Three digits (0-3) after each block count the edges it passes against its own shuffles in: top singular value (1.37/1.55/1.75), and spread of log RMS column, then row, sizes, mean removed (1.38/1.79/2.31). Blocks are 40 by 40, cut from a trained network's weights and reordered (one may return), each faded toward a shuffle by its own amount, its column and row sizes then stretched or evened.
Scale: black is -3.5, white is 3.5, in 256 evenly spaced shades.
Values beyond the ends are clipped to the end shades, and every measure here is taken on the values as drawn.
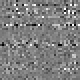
1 1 3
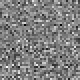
1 1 1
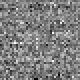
0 1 1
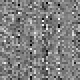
0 3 0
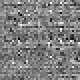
2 2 1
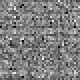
1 1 0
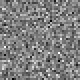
1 0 0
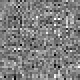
2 2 1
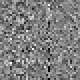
2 2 0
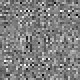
3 2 2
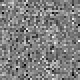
2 2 0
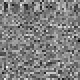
3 0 2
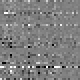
3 1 3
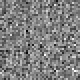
0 0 0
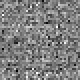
0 2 1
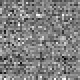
1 2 1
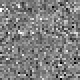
0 1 1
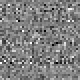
1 0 3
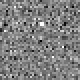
1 0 2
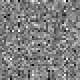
3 2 1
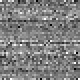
2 0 3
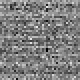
2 1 0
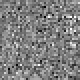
1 1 1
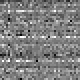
3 1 3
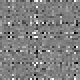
1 2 3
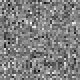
2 2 0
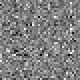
2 1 2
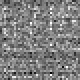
2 2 0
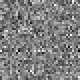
3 1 2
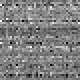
3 1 3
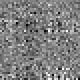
3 0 3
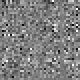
0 3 2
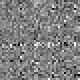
2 2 1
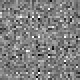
2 1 1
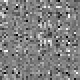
0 3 2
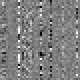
3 3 0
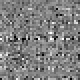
1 0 3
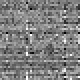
3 2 1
